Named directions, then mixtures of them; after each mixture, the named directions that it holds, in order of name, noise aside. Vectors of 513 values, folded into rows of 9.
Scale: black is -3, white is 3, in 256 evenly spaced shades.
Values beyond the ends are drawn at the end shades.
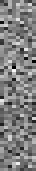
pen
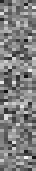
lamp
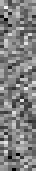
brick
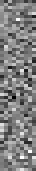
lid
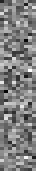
lamp.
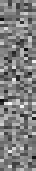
lamp, pen.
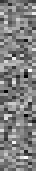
lamp, lid.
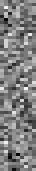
brick.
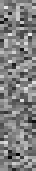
brick, pen.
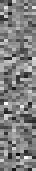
brick, lamp.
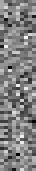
brick, lid.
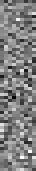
lid.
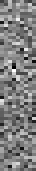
pen.
